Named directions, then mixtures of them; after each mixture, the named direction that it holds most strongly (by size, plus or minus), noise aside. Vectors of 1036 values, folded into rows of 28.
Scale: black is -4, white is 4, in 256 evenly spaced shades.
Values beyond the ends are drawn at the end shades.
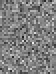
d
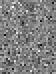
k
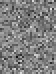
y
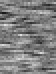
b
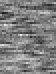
b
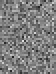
d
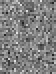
k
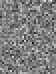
d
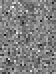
k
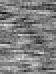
b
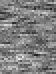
b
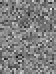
y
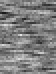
b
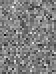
k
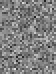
y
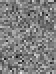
y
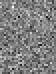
y
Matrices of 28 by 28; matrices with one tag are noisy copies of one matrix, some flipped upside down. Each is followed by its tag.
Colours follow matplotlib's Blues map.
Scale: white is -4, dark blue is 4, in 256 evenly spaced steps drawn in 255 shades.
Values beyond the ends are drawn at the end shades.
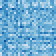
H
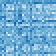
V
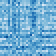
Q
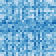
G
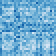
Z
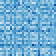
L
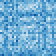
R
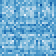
Z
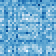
R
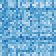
H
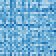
L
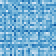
L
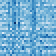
Q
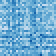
Q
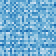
L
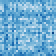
R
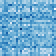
H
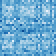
Z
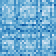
Z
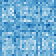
Z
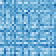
L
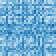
G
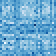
Z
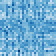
G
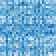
G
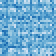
H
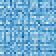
L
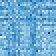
Q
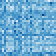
V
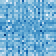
G
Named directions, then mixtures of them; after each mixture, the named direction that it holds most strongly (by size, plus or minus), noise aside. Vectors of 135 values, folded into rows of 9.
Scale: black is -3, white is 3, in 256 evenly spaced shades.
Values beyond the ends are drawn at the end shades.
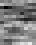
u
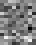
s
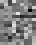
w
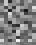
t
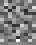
t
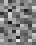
t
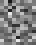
t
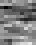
u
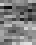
u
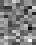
s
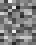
t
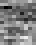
u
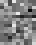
w
